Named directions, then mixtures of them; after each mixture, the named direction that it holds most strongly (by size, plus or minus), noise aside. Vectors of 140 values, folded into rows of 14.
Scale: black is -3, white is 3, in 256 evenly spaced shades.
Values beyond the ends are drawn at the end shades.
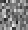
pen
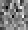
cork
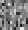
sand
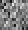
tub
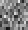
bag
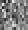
pen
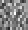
sand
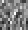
sand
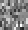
sand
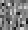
sand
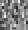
cork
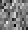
tub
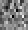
cork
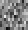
bag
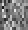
pen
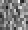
cork
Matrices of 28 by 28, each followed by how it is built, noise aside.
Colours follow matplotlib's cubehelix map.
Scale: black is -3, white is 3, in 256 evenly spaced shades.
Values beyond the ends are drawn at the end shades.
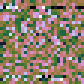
uneven rows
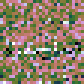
uneven rows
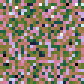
repeating columns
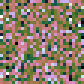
uneven columns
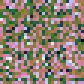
blocks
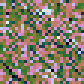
Toeplitz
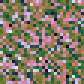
Toeplitz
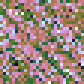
Toeplitz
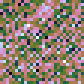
Hankel
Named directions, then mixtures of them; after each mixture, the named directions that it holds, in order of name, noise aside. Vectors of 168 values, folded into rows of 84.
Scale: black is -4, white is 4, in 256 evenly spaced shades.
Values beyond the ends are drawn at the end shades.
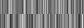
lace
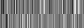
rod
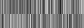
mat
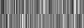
lace, rod.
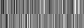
rod.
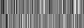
rod.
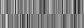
rod.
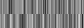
lace.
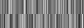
lace.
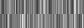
lace, rod.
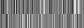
rod.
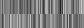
mat.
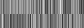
mat.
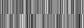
lace, mat.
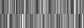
lace, rod.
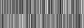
lace, mat.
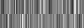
lace, rod.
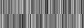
lace, mat.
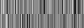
rod.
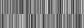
lace, mat.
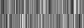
lace, rod.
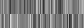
lace, mat.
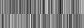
mat.
